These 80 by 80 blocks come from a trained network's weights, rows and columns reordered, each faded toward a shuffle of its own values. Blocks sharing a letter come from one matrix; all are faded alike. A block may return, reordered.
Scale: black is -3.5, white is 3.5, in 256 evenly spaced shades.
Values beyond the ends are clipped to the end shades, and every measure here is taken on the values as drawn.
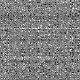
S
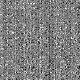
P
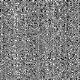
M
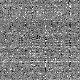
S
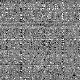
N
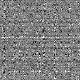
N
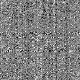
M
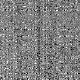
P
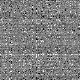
S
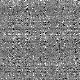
N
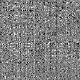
M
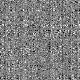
M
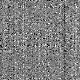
M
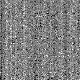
P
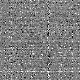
S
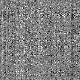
M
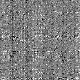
P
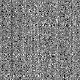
M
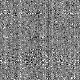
P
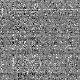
N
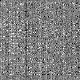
P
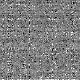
S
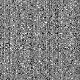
M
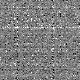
S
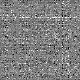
S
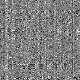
M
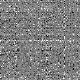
S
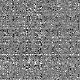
S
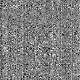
M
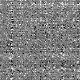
N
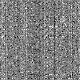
P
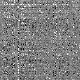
S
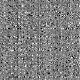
M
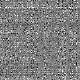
S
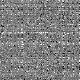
N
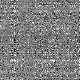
N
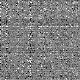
N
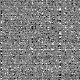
N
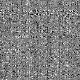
M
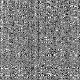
P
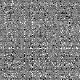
N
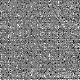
N
